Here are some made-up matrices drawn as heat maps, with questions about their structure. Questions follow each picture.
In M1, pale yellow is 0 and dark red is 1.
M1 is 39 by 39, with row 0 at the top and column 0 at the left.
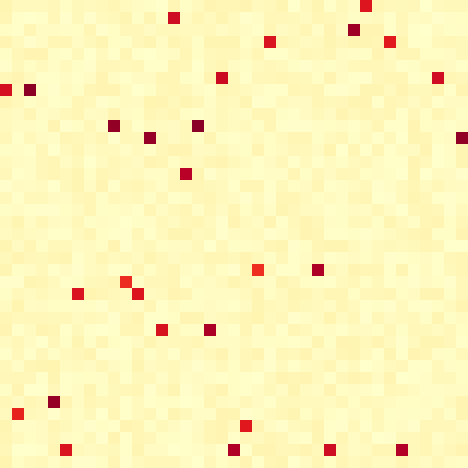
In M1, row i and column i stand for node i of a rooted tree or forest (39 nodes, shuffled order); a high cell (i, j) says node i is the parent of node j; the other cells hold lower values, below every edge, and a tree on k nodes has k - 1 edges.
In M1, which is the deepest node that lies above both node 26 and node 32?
3
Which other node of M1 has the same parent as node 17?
13
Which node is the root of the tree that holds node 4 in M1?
37
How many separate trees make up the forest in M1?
11
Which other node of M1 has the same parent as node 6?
11
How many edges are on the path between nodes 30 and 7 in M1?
2
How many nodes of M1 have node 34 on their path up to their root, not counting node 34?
3
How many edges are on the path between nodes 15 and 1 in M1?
2
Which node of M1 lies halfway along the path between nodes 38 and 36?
24
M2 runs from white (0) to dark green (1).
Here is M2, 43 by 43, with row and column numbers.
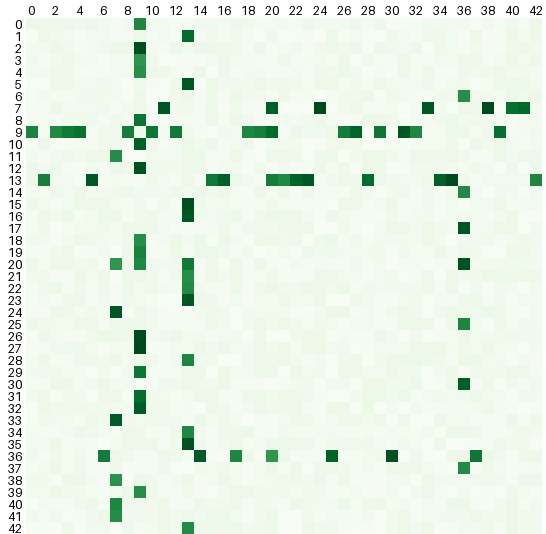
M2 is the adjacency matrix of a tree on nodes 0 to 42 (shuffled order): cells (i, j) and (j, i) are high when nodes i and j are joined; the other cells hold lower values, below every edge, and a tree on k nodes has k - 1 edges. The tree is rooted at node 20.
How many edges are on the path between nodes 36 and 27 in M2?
3
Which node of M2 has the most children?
9
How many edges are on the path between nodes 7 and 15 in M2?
3
